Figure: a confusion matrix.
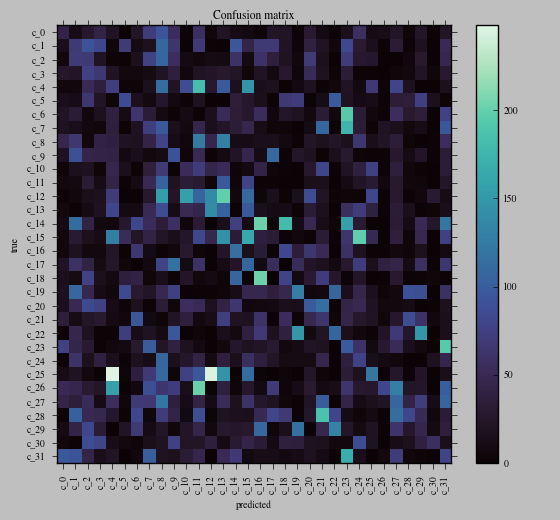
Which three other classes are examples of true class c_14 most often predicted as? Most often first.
c_16, c_18, c_23
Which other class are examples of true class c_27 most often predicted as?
c_8
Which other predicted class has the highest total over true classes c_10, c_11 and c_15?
c_13
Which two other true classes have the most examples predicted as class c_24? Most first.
c_15, c_30
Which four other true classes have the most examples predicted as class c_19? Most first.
c_22, c_29, c_5, c_17
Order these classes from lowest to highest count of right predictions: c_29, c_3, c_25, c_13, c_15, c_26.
c_29, c_3, c_26, c_13, c_25, c_15
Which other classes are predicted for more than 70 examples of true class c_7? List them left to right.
c_8, c_21, c_23, c_31
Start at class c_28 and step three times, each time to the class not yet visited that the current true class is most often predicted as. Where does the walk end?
c_23
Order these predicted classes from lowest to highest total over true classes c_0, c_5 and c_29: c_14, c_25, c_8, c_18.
c_25, c_14, c_18, c_8
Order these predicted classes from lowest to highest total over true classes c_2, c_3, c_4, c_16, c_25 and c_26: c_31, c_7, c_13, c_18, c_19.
c_19, c_18, c_31, c_7, c_13
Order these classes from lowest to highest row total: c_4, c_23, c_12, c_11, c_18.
c_11, c_18, c_23, c_4, c_12
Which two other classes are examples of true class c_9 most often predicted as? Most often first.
c_17, c_1
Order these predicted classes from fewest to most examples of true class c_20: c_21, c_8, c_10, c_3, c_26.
c_26, c_8, c_10, c_3, c_21
